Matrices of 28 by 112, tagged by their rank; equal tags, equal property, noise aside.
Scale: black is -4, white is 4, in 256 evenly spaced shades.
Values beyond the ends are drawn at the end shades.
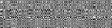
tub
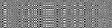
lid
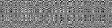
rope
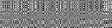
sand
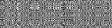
rope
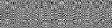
tub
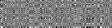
tub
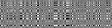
lid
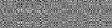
tub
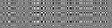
lid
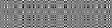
lid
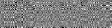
rope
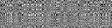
rope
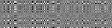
lid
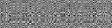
tub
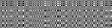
lid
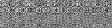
rope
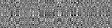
tub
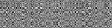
tub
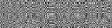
rope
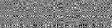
rope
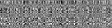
rope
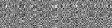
rope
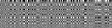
lid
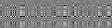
lid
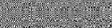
rope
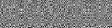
rope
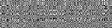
rope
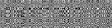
tub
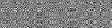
rope
